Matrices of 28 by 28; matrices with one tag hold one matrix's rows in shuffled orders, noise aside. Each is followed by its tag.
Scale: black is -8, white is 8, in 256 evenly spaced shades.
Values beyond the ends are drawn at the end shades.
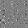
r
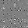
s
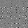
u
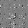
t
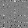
s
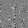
t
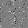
t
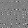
u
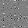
s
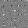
s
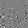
r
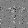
t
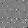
u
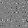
u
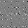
u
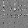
s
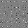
u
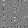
s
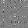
s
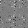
t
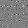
u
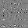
s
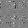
t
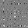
s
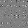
u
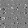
r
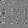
r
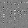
s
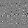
u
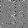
t
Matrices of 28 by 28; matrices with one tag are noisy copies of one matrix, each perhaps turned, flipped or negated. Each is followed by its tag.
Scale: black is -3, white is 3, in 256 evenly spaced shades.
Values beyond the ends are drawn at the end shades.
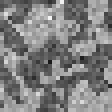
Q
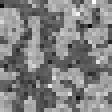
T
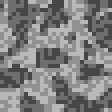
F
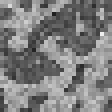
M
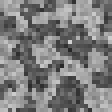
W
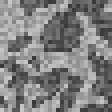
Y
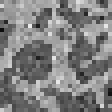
Y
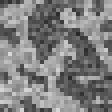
M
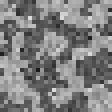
W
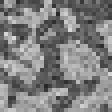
Y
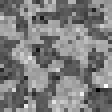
W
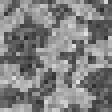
Q
